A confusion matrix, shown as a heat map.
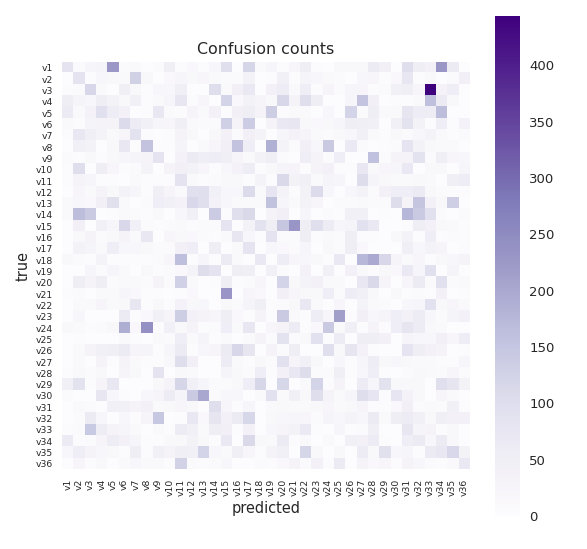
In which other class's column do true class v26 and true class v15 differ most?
v21
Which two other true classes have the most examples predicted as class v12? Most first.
v30, v13
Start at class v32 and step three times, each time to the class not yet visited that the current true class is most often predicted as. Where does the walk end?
v22
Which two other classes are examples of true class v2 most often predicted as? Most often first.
v7, v31
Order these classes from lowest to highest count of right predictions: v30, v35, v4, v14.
v4, v30, v35, v14
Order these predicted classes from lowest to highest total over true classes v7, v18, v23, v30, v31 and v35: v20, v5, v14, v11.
v5, v14, v20, v11
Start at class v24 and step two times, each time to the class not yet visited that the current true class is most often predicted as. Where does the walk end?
v19
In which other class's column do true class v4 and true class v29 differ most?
v33
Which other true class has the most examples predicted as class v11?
v18
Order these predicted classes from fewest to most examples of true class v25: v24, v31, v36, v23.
v24, v31, v36, v23
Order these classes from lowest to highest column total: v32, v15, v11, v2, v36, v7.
v36, v7, v2, v32, v15, v11
